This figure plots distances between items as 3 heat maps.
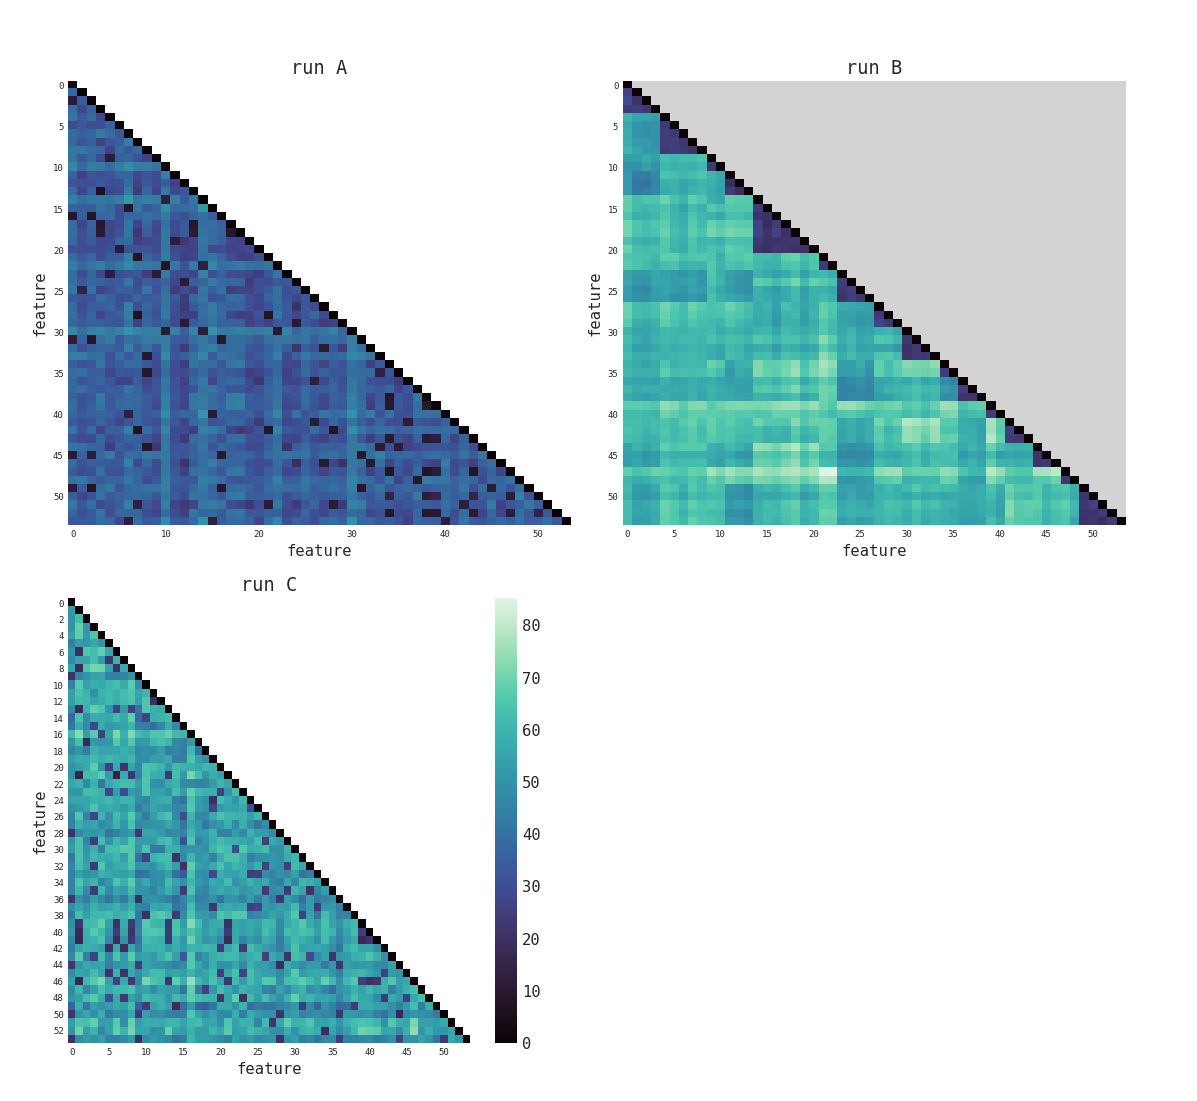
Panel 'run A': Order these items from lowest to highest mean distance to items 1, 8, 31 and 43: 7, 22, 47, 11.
47, 11, 7, 22
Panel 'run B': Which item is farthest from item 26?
39
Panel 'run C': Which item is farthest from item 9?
16
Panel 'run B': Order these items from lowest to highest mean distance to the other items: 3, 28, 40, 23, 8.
23, 3, 8, 28, 40
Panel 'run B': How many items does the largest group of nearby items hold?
7
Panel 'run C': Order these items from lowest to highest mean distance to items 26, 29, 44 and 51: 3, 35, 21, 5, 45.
35, 3, 5, 45, 21
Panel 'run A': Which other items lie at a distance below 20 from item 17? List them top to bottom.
3, 13, 18
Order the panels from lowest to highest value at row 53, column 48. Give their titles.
run A, run C, run B
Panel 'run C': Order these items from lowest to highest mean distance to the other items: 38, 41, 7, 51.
41, 7, 38, 51
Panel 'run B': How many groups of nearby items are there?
16
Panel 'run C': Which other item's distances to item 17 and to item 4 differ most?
2
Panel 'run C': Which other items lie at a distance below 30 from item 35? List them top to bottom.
3, 15, 26, 29, 32, 43
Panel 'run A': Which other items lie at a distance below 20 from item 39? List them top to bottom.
34, 38, 43, 47, 50, 52
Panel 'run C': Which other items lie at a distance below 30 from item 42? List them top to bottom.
5, 7, 20, 23, 45, 48
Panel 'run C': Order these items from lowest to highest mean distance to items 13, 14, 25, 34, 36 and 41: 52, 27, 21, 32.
21, 27, 52, 32
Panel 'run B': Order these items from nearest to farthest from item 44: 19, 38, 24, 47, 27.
24, 38, 27, 19, 47
